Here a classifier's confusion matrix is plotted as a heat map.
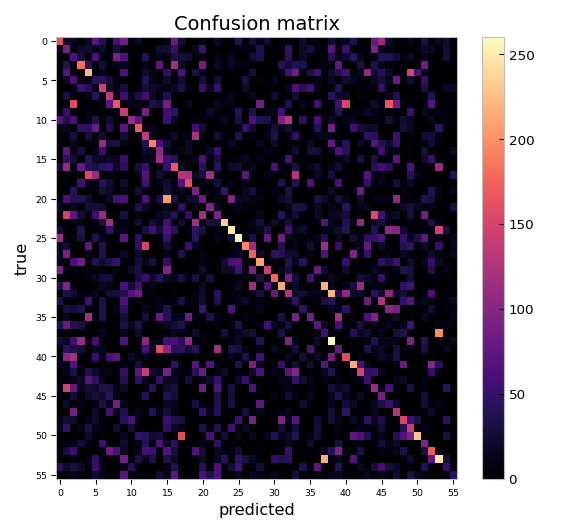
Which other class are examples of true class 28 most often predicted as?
3
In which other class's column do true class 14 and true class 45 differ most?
1
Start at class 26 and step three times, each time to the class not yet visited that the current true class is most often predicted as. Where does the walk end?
42
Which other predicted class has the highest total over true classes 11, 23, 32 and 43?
38
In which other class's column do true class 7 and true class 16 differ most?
53
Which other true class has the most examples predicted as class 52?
41
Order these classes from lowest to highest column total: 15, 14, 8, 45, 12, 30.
30, 8, 14, 45, 12, 15
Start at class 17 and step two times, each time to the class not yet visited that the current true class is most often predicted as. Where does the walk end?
49
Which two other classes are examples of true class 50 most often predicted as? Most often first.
17, 49
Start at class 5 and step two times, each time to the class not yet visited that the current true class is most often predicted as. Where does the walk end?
2
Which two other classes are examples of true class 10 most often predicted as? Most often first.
32, 31
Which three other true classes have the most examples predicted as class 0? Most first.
25, 29, 10
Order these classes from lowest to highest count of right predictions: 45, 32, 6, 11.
45, 32, 6, 11
